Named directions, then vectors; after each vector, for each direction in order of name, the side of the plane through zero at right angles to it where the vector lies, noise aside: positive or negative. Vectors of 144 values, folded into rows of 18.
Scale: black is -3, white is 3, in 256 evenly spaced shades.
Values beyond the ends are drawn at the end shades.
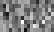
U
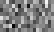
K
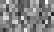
positive, negative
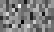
negative, negative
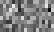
positive, negative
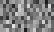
negative, positive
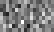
positive, positive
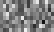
positive, negative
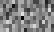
negative, positive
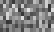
positive, negative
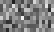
positive, negative
